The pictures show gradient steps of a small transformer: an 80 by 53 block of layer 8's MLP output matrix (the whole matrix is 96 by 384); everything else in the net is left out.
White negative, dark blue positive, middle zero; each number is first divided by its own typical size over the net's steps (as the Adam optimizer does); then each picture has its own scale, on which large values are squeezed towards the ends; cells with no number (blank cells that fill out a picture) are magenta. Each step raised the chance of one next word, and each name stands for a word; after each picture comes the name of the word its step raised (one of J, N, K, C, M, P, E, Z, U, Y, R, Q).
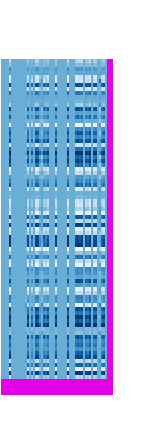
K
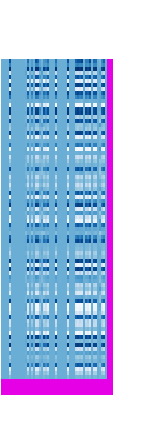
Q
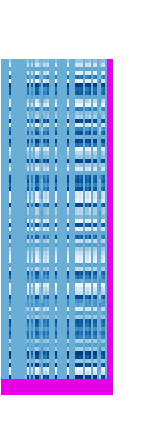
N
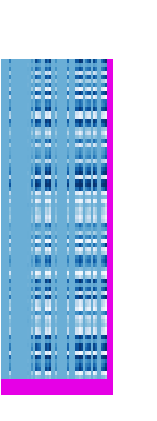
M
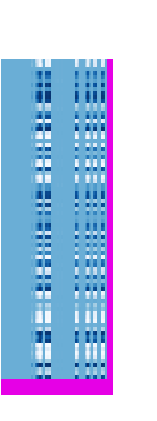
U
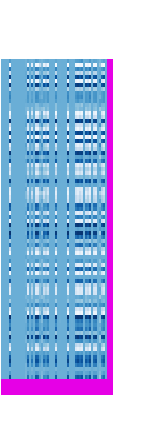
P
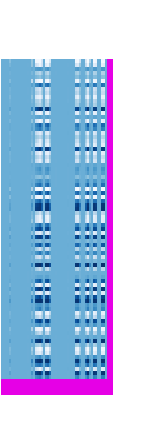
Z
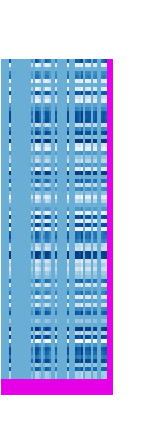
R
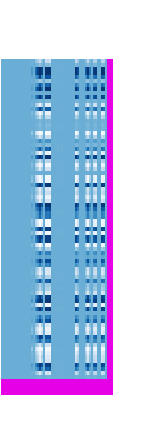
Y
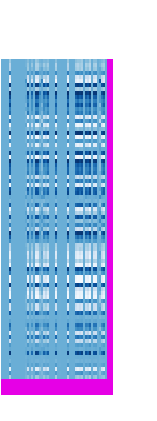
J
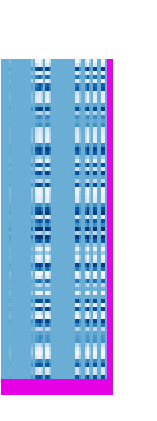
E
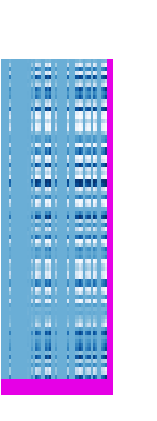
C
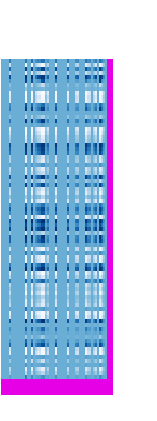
E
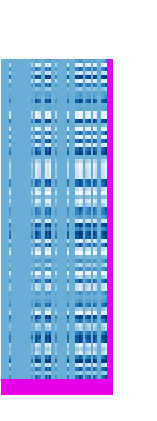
P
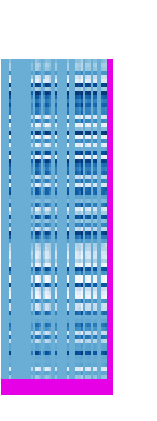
J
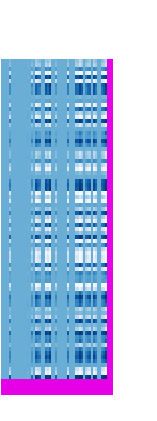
N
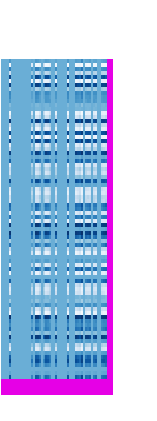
P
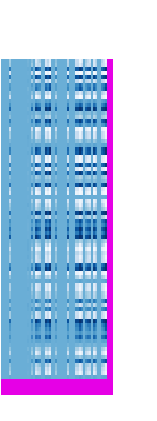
E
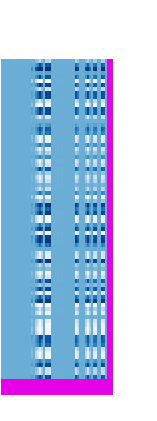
Q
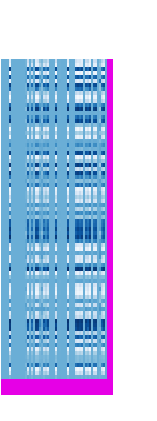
E
